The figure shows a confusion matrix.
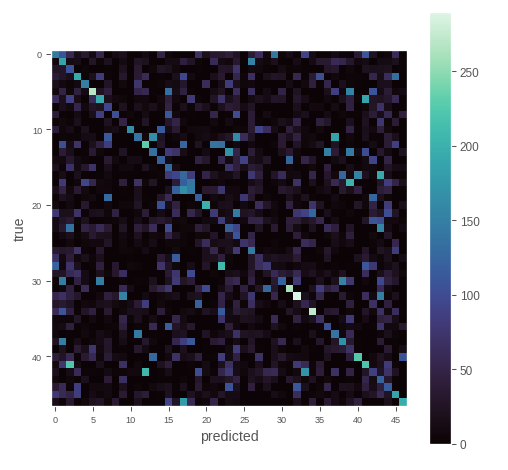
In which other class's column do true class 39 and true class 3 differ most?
45
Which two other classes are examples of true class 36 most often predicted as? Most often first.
15, 43
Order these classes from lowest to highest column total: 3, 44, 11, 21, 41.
21, 11, 3, 41, 44
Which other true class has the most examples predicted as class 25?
14
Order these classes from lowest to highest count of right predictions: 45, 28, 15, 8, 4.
28, 8, 15, 4, 45
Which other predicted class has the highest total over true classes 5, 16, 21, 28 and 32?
43
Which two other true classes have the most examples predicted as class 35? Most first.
3, 31
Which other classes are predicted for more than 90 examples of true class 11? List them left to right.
7, 13, 24, 37
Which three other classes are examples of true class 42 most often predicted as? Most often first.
12, 33, 19
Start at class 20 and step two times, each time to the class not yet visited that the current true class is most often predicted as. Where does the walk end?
31
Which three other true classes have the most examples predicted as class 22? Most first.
28, 12, 34
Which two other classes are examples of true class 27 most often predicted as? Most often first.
16, 0
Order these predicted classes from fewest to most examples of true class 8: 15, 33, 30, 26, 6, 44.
30, 33, 26, 44, 6, 15
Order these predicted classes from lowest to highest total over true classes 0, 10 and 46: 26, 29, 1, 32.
32, 26, 1, 29
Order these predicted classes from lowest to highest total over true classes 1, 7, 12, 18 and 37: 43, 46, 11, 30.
46, 30, 43, 11
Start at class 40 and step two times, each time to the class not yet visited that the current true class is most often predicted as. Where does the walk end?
23
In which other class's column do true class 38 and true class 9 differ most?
1
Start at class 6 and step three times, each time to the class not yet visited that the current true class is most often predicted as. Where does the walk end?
24
